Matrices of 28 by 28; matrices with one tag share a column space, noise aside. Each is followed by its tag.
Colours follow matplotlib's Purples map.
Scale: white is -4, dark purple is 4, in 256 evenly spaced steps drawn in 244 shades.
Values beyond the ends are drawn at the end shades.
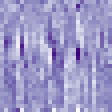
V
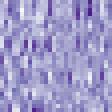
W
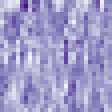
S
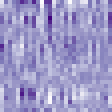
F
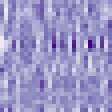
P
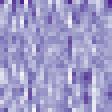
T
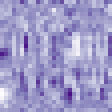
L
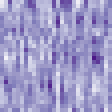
S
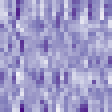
W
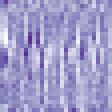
V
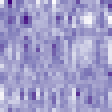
F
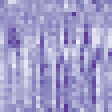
V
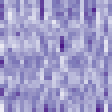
W
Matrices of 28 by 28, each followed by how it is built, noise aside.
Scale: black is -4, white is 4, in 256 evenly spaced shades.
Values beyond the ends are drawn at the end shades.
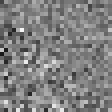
lower triangular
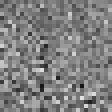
lower triangular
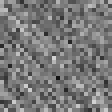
Toeplitz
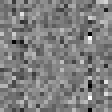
uneven columns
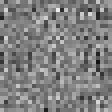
low rank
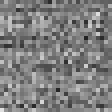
blocks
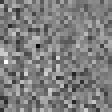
lower triangular
